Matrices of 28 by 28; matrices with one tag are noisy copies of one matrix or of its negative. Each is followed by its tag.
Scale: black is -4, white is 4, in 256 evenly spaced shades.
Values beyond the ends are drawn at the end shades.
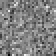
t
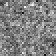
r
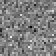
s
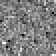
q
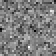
s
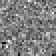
q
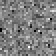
s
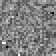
q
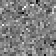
r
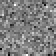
t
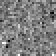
q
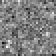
q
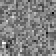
q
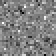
r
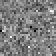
s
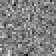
t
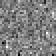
q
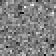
r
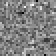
r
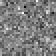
r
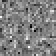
s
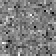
q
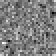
q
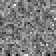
t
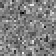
r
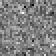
r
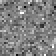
r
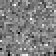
t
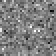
s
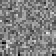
q
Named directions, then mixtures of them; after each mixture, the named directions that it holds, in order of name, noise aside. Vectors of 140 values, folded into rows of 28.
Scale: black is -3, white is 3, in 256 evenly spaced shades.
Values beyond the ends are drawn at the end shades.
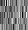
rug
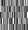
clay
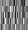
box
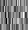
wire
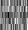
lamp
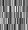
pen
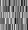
box, lamp.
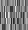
box, wire.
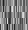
pen, wire.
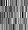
rug.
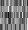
lamp, pen.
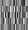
box.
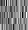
rug.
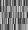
clay, pen.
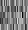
pen, rug.
